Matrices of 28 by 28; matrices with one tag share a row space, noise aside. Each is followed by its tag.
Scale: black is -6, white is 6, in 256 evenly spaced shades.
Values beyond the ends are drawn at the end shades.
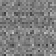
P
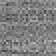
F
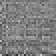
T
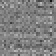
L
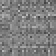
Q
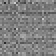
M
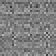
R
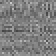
R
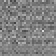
M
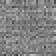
F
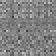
P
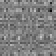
L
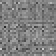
M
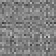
R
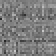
M
